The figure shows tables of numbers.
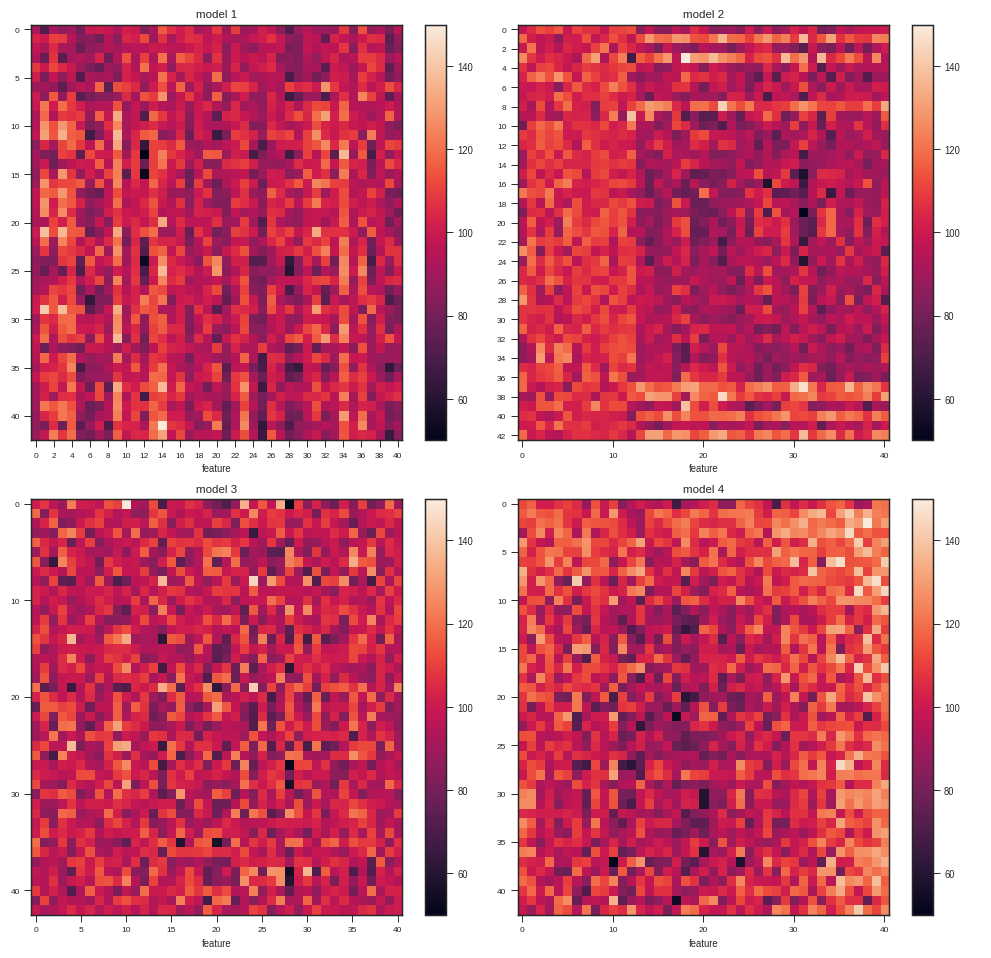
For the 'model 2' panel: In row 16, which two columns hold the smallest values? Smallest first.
27, 31
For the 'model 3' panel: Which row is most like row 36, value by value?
4
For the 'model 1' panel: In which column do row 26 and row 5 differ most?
9
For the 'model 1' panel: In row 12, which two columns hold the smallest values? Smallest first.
12, 25
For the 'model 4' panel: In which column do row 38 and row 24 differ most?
35
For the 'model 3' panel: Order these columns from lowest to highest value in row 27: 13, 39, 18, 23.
39, 18, 13, 23
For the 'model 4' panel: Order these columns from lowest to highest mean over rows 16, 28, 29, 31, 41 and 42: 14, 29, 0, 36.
14, 29, 0, 36
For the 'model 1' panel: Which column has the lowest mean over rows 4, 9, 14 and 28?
6
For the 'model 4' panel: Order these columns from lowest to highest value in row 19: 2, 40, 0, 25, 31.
25, 2, 31, 0, 40
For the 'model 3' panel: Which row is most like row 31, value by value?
15
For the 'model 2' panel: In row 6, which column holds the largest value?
10
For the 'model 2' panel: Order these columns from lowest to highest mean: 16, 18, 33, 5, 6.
33, 16, 18, 6, 5
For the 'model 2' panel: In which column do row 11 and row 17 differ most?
19
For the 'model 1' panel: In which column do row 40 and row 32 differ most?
32
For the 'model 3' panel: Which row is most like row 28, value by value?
13
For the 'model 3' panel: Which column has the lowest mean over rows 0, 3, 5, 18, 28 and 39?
28
